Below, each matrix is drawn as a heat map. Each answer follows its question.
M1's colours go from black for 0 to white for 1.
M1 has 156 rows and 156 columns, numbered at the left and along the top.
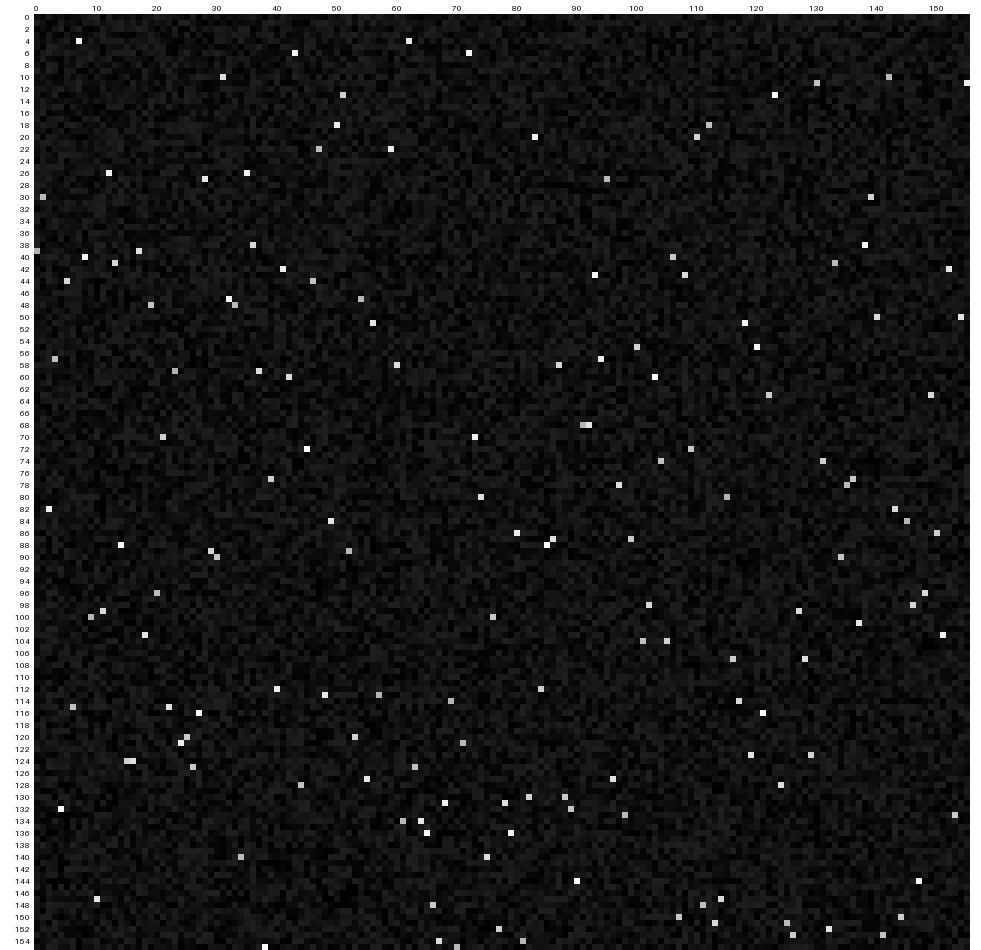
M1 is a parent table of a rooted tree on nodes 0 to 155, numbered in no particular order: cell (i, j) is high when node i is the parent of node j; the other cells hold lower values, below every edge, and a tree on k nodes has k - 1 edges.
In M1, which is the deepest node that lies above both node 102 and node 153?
133
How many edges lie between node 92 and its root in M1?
7
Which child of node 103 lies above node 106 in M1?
18
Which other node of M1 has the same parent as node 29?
52
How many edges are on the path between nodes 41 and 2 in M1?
9
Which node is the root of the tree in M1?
58
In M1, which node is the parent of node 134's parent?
144
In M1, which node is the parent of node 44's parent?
107
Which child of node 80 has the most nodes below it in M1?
115
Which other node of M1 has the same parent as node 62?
7
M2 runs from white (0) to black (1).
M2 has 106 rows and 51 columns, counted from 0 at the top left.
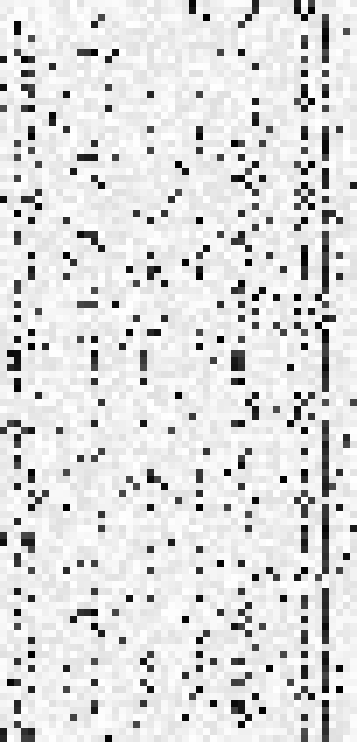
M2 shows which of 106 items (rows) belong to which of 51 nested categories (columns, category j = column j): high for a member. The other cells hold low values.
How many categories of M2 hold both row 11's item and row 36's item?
0
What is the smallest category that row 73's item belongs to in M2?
14
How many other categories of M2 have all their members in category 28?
10
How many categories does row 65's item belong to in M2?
5
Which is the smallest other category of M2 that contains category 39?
42
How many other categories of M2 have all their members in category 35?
5
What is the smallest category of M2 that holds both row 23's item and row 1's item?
44
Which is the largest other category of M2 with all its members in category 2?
34
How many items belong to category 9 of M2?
10
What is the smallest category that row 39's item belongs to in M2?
48
